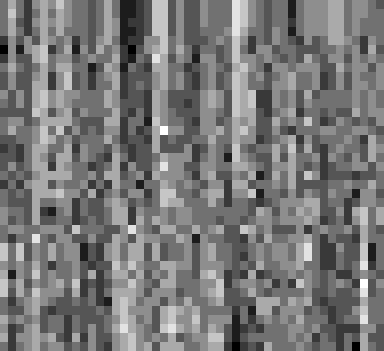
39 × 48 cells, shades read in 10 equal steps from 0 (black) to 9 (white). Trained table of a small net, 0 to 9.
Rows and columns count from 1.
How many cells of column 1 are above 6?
4
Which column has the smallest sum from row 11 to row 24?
19
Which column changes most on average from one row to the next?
7
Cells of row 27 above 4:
18
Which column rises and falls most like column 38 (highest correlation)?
46
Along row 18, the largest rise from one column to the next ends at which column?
30
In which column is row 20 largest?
39
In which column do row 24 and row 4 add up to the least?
17
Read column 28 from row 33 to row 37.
7 6 4 5 5
